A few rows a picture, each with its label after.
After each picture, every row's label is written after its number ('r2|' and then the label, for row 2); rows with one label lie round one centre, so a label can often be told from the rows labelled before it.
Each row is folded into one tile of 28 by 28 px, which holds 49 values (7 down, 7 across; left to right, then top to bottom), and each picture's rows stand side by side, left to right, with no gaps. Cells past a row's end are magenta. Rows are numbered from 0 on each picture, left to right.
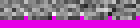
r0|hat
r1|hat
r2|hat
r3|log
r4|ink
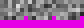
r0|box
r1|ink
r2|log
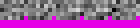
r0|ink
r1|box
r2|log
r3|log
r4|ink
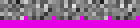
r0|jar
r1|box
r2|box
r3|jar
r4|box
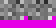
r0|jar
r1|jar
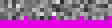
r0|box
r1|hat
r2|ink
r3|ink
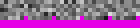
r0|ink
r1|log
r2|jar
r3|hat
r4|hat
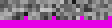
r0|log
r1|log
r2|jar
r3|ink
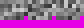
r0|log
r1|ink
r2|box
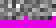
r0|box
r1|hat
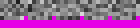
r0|jar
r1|ink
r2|hat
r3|ink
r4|ink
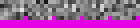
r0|log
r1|jar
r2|box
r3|box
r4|ink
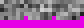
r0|ink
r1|log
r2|log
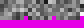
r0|log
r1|jar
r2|hat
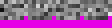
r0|ink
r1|box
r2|ink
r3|hat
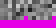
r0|box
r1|ink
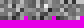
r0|box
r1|box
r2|jar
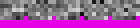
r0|log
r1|jar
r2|log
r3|jar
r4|hat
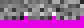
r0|hat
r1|hat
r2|ink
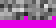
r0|log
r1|box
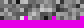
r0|jar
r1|log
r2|ink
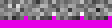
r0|box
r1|hat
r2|hat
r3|hat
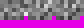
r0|hat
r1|box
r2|box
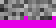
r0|ink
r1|hat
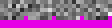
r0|box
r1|log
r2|jar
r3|hat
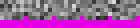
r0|log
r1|box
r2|box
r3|hat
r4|ink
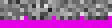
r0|jar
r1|box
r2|hat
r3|hat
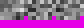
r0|log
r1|ink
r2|ink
